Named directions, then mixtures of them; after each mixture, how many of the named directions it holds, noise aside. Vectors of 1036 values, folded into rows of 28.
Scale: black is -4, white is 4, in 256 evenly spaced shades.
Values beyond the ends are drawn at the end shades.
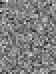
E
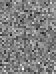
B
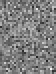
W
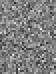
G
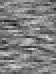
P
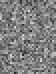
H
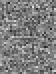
two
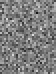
three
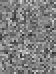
one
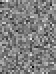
one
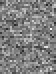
three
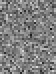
three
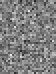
one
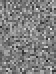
one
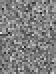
two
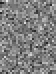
one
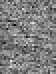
four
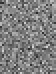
four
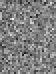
two
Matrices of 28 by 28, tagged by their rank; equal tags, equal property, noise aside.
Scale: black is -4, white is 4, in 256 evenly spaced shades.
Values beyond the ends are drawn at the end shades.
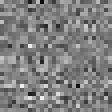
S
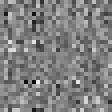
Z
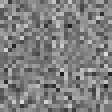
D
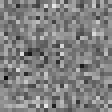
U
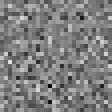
D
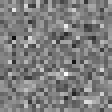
U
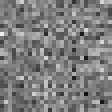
Z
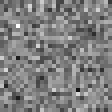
D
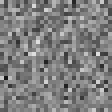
D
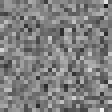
D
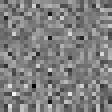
Z
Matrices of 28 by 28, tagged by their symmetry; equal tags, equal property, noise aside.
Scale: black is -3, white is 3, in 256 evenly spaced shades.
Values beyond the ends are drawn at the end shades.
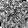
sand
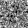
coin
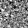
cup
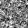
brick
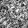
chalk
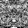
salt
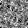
coin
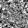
cup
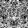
salt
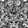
salt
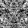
salt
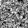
brick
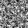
cup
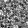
chalk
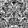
salt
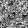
chalk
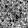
sand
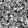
cup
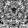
salt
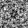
coin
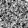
coin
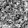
sand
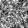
brick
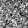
cup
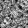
chalk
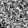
chalk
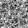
coin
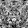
salt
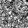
chalk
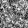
chalk
